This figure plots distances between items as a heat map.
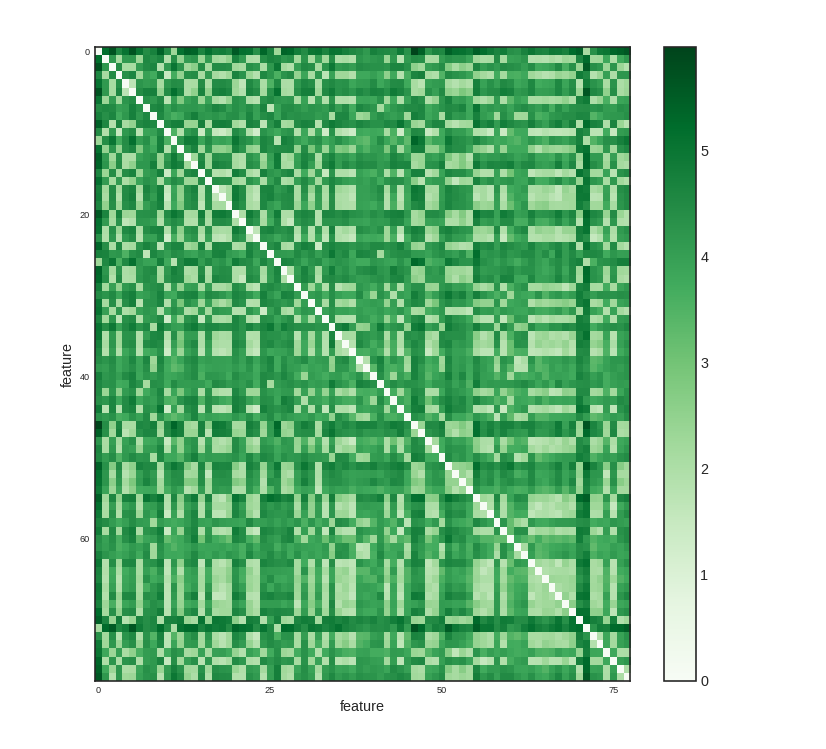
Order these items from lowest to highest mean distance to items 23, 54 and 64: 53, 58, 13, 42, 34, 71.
42, 13, 53, 58, 34, 71
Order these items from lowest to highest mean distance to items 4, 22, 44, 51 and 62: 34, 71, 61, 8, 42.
42, 61, 8, 34, 71
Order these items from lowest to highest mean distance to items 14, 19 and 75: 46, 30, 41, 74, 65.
65, 74, 46, 41, 30
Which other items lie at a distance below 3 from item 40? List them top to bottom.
30, 43, 60
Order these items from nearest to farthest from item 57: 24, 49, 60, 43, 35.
49, 35, 60, 43, 24
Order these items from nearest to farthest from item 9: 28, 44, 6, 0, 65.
28, 65, 6, 44, 0
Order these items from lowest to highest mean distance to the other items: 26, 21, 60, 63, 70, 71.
63, 21, 60, 70, 26, 71
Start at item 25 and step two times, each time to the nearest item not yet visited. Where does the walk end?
41
